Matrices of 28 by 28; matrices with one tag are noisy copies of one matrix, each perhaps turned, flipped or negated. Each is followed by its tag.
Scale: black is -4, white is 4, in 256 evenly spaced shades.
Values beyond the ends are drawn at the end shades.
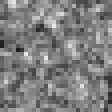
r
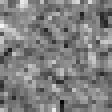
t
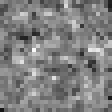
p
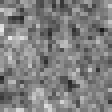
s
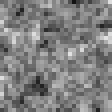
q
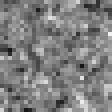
t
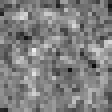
p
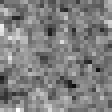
s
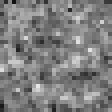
p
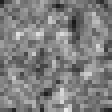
p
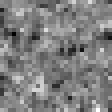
q
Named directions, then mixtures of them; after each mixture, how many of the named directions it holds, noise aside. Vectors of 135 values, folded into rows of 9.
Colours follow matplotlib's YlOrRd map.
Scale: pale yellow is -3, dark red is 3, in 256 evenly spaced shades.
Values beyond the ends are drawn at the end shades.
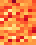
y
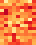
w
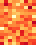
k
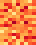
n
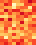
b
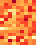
two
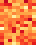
two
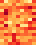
one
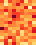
one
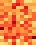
four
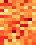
three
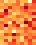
two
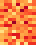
one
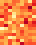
four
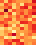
four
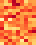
three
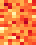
three
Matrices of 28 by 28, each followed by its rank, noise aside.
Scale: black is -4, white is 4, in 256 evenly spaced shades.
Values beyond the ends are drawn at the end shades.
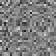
four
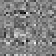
three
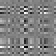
one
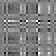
one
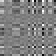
one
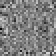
six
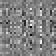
three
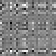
two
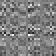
three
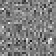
six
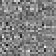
six
